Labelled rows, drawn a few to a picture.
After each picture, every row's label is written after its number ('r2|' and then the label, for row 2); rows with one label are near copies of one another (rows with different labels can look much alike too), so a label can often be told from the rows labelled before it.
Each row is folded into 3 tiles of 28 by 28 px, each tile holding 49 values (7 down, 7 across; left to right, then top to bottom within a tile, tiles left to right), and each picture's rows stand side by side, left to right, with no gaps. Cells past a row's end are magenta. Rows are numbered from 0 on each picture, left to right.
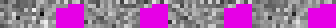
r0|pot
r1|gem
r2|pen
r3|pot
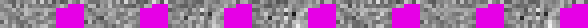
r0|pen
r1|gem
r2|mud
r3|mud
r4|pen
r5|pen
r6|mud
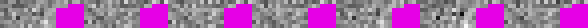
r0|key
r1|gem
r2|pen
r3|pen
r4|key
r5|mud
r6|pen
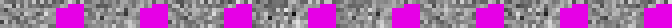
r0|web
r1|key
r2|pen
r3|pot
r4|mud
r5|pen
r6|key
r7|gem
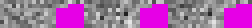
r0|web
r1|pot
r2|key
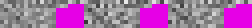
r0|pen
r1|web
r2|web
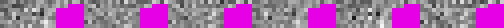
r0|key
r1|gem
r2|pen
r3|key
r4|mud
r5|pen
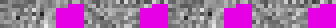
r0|mud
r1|pen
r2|mud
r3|pen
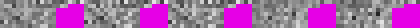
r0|gem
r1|gem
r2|pen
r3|mud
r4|pot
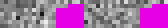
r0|pot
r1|web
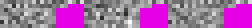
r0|web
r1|key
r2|web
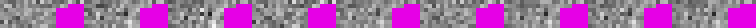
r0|gem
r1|key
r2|mud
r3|gem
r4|key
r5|web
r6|pot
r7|key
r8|pot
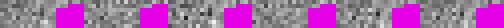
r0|key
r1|pen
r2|key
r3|web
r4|mud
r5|mud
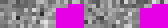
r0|pot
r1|gem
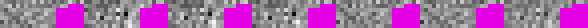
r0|web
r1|mud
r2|pot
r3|pot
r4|web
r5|web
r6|mud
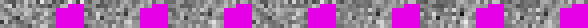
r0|gem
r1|key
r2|key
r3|pen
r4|pot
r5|pot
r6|pot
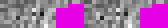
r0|mud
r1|mud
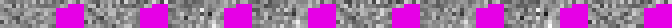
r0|web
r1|gem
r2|mud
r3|key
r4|pen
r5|key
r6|mud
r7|web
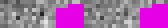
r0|pot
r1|key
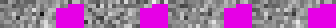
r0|mud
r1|web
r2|key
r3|key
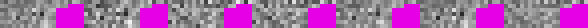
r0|mud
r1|key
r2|gem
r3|pen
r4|key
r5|mud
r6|pen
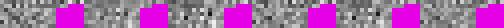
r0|web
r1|mud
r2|pot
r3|gem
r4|pot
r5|gem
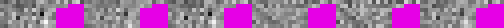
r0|pot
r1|mud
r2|pot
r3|pen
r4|pen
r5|key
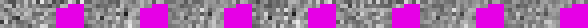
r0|gem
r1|mud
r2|mud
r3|pot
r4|pen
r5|mud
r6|key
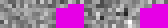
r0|pen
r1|key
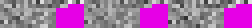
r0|gem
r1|gem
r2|gem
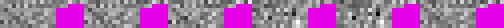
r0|web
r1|web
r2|gem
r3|key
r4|pot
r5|pen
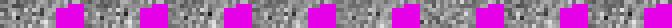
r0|key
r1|pot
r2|mud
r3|mud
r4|mud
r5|web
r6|key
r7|pot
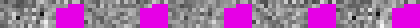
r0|pot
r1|web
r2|key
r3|pen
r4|mud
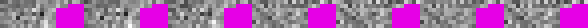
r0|mud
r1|mud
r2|key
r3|pen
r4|pen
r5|web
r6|pen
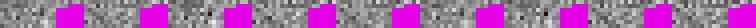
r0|key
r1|web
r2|pot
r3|gem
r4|gem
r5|key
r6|pot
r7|web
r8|pen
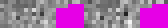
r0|pot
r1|pot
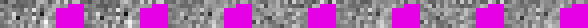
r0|pot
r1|pot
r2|mud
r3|gem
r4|mud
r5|pen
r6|mud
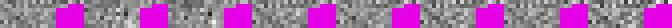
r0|pen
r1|mud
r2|pot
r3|web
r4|gem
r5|web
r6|web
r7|gem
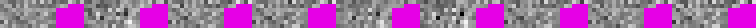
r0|pen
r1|key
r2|gem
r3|gem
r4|mud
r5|pot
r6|gem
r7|gem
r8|gem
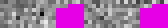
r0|pot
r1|pen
